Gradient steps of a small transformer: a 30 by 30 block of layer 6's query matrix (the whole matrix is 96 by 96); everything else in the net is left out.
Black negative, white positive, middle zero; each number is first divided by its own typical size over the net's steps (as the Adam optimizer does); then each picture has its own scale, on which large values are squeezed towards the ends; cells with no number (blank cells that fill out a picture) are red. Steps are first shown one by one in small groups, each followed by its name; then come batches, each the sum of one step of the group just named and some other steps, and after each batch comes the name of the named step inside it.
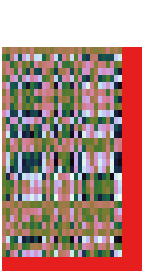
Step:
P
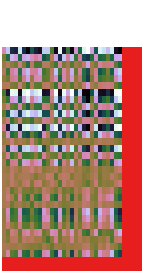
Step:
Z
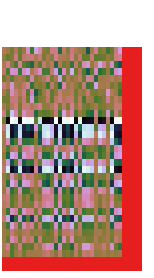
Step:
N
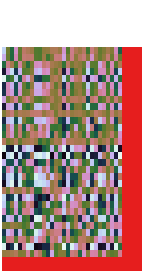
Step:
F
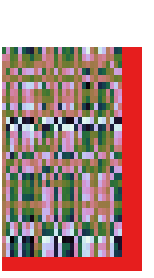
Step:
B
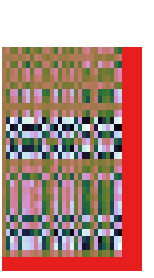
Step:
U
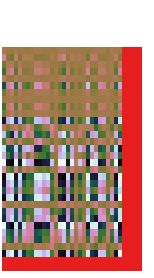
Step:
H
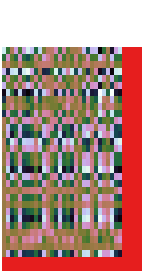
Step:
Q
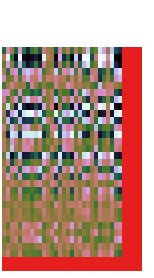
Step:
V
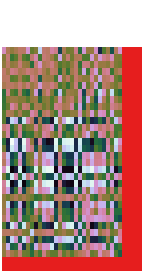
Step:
Q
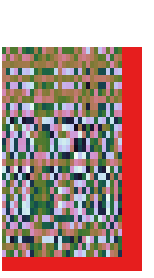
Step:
B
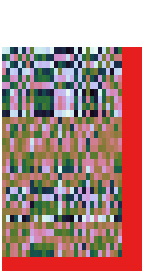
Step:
Q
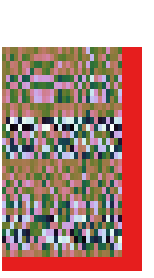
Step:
U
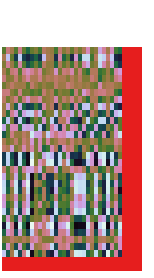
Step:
V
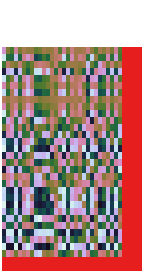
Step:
F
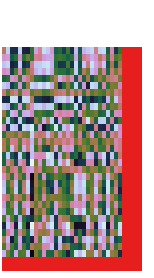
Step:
B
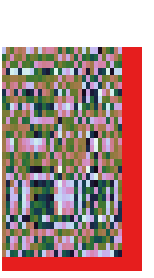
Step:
Q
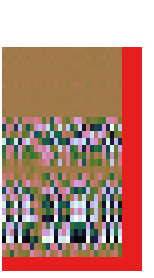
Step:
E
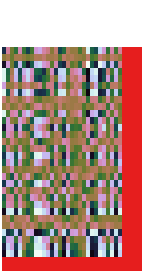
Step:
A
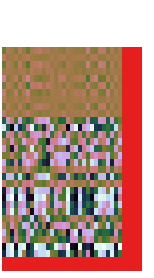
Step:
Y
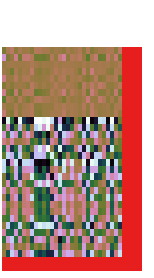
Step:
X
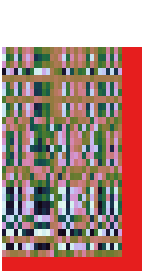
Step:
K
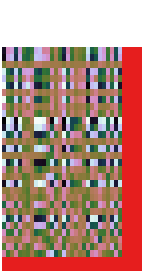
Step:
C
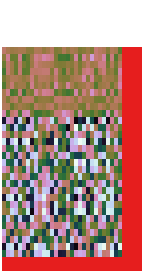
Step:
Y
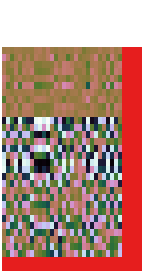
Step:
X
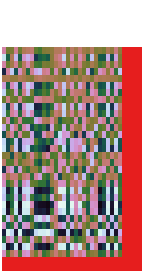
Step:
K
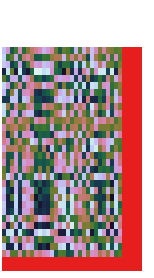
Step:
K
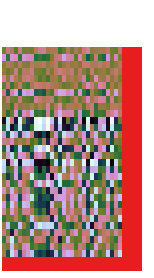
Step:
X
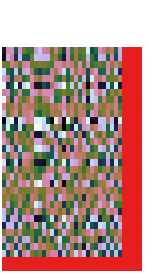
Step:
C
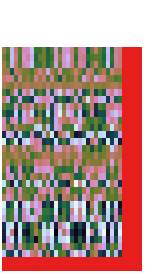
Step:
E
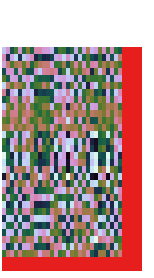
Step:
K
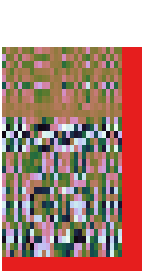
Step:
E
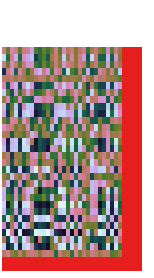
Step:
K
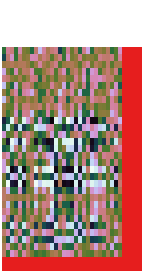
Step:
C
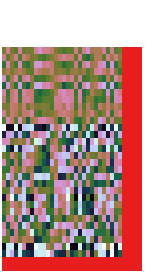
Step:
Y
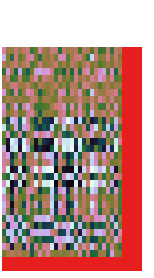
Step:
K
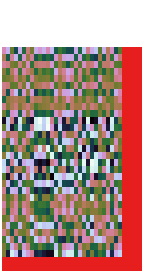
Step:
X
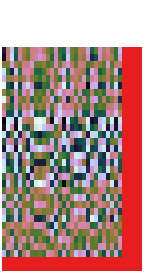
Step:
C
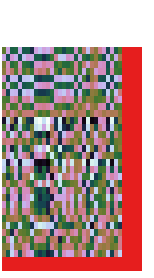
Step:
X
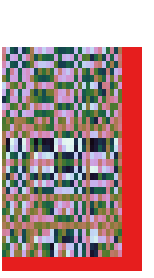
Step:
A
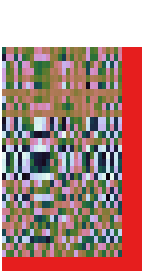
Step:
C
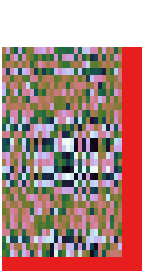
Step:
A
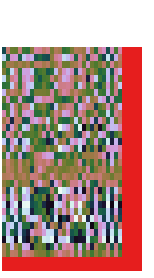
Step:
E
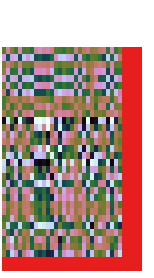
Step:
X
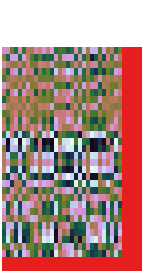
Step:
E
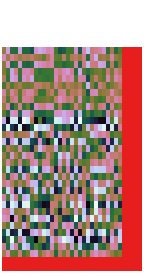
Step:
E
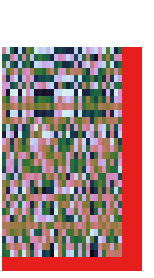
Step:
A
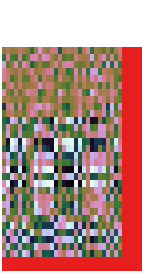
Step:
A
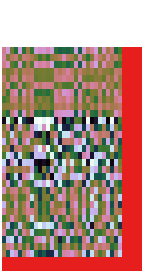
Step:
X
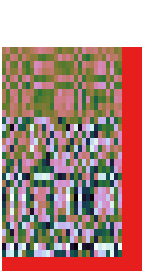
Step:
Y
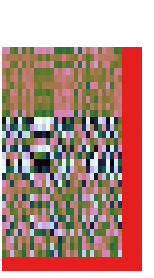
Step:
X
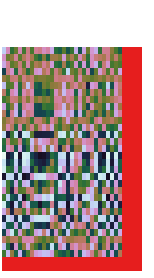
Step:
K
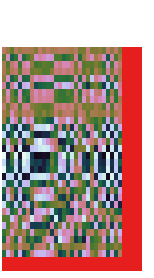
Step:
E
